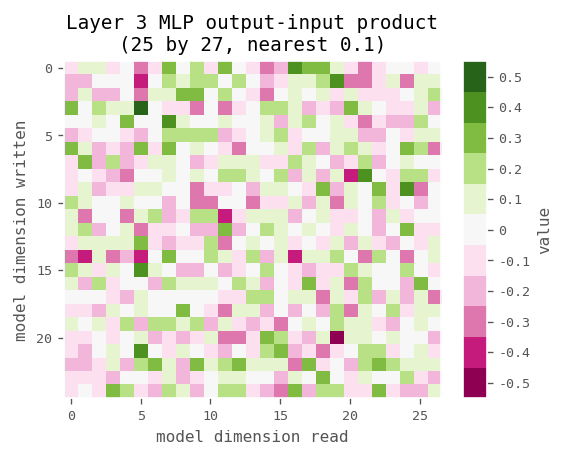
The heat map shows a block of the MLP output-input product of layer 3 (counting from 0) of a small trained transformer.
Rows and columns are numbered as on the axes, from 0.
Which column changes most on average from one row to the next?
5
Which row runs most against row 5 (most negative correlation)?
10
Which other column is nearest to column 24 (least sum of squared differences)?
1
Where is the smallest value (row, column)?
20, 19
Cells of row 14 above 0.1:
5
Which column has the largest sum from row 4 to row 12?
24
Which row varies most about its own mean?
14
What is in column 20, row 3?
0.3
